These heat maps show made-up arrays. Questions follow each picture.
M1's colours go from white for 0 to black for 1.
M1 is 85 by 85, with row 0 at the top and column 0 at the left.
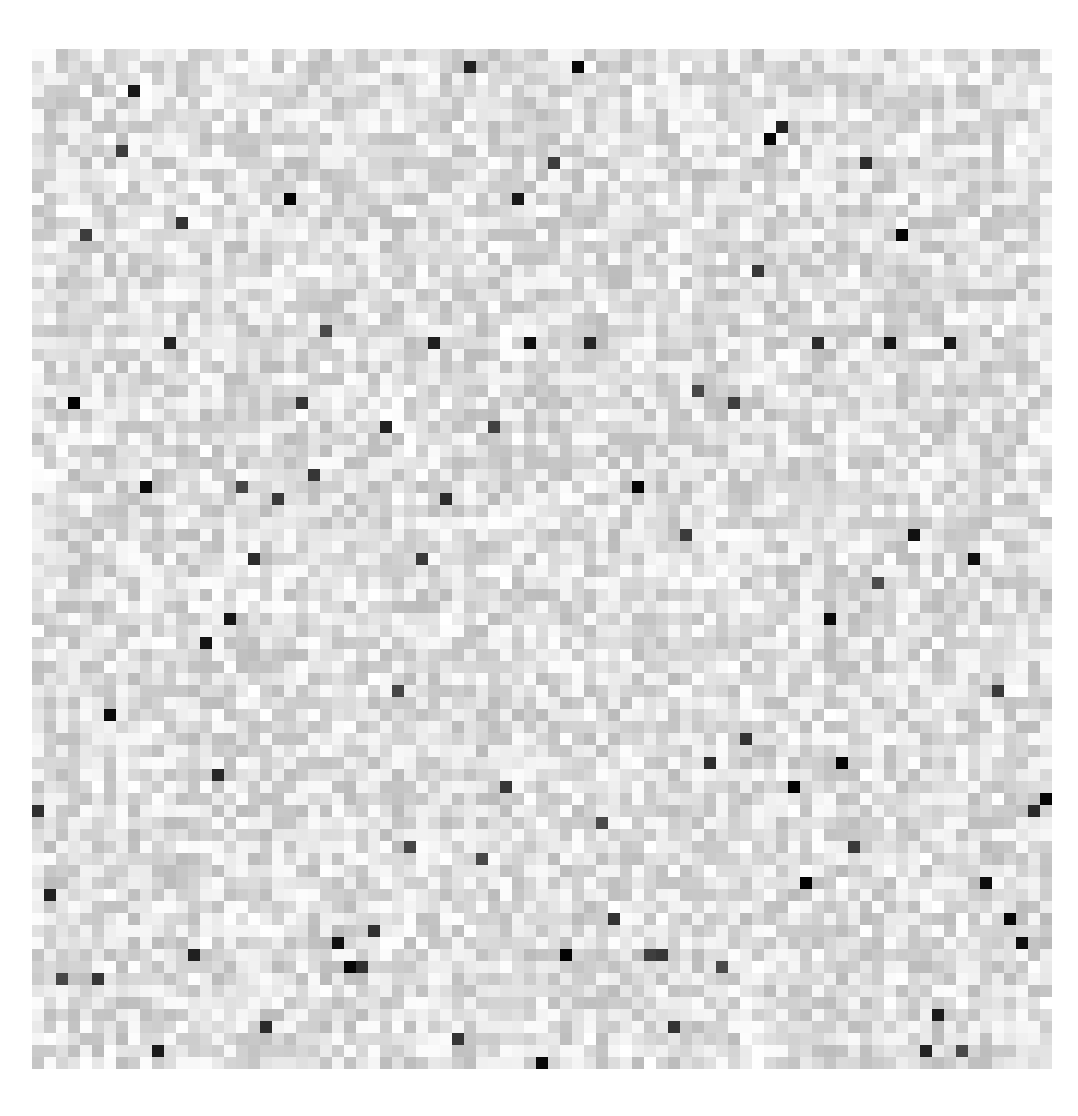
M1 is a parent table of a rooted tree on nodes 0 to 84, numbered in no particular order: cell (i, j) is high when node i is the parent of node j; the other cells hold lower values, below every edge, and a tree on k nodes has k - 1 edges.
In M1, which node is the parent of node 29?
31
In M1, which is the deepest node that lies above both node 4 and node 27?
15
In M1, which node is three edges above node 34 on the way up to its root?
59
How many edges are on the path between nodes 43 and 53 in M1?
8
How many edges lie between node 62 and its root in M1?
8
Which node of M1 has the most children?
24
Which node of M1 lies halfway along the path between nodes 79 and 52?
1
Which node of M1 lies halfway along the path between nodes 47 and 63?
3
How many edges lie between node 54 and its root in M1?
4
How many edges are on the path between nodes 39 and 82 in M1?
5
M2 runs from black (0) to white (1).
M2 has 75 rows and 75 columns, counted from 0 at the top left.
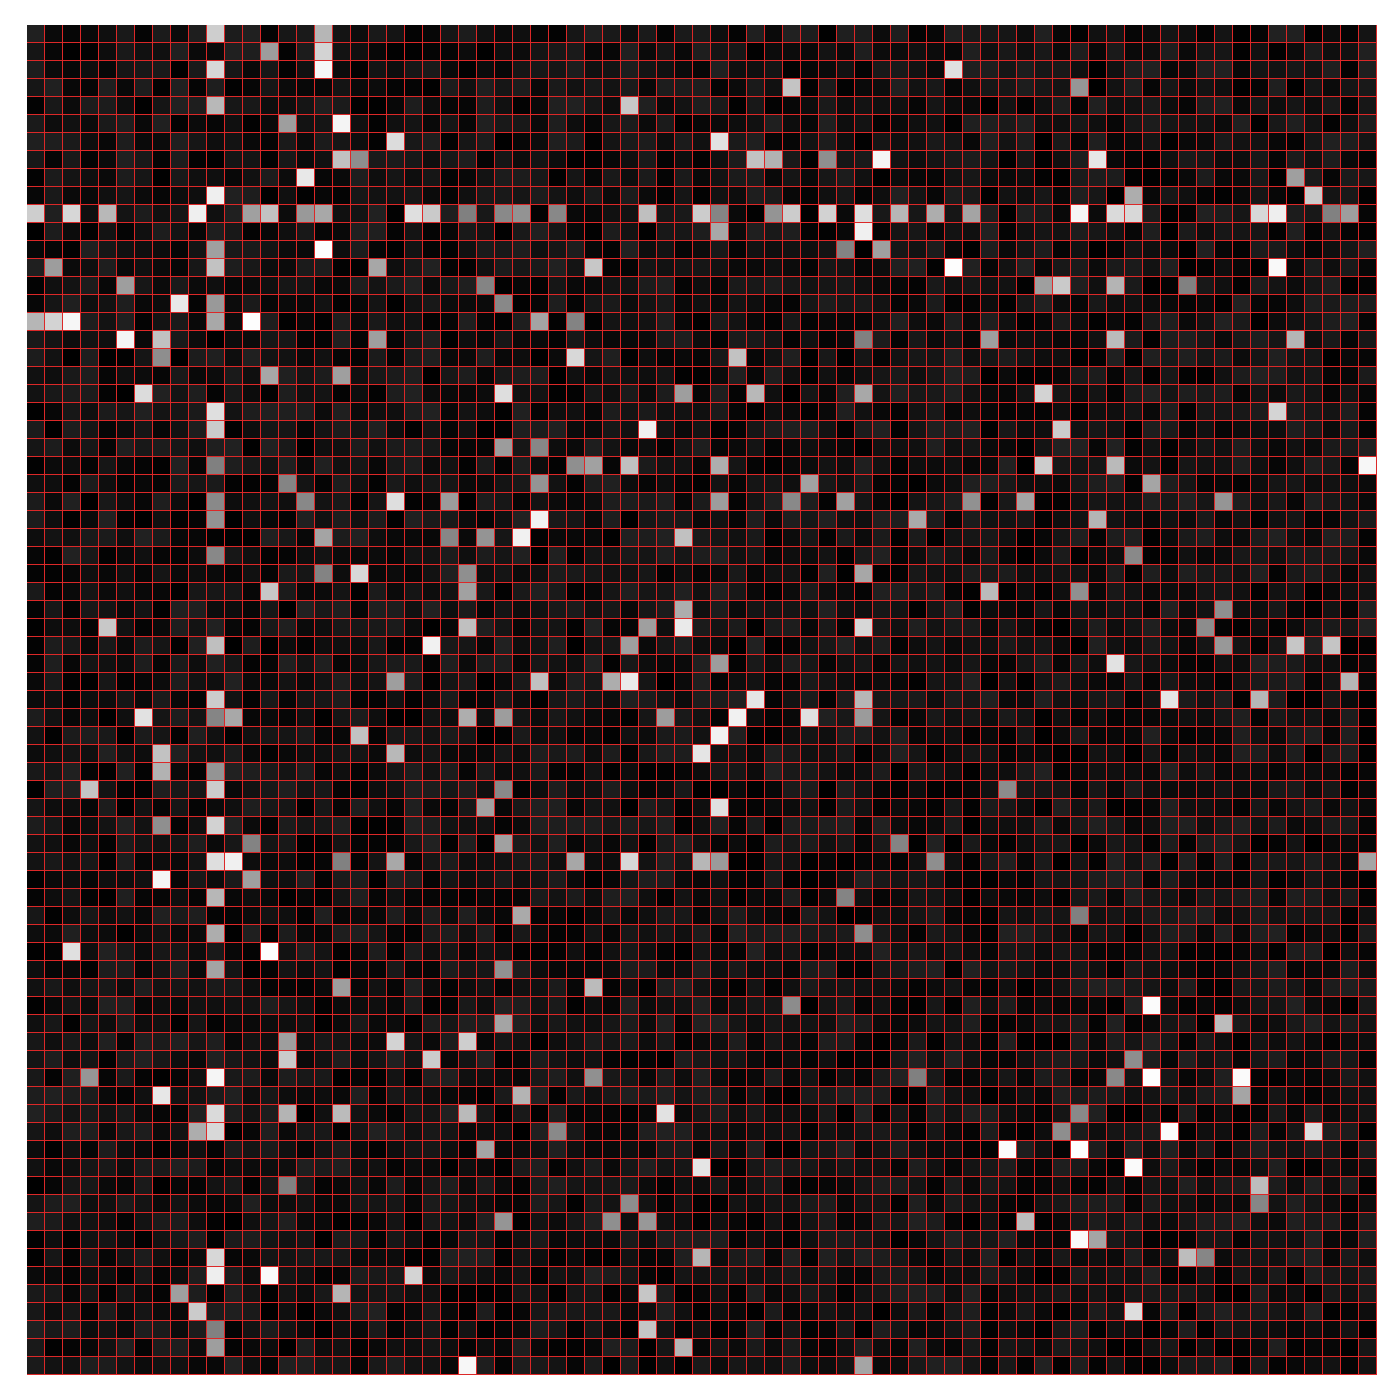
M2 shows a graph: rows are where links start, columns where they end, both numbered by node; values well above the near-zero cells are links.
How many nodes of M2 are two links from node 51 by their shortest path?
6
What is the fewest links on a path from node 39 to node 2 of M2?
3
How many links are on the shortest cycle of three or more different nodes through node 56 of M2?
4
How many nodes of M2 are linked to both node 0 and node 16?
1
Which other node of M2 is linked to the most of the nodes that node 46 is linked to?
node 24
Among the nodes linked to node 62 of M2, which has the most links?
node 58
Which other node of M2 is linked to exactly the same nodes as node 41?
node 44
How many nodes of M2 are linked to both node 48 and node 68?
1
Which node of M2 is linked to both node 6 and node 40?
node 20
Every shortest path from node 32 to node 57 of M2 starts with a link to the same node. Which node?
node 66
